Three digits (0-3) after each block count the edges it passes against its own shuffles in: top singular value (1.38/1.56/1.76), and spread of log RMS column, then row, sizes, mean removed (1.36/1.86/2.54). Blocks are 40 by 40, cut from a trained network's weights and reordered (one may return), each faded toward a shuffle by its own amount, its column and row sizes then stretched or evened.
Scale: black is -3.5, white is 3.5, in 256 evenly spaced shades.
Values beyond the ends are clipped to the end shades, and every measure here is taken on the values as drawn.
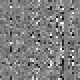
0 3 2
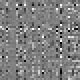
3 3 2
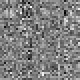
2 2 0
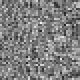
2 0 0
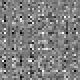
0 3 2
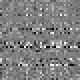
3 1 3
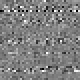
1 0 3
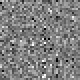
0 2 1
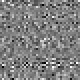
3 1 3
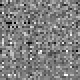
0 1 2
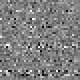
0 0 3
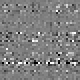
2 1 3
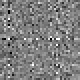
1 2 1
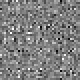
1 1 2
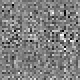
2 2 2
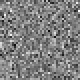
1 1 0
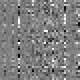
2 3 1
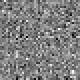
1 1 1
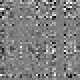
2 3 3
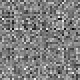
3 1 2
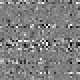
3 2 3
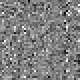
1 2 1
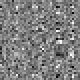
3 2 1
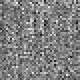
0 0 0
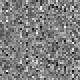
2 2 0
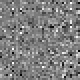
1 2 2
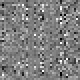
0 3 1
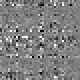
0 2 3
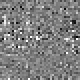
0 1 2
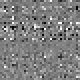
0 2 3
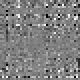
1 2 3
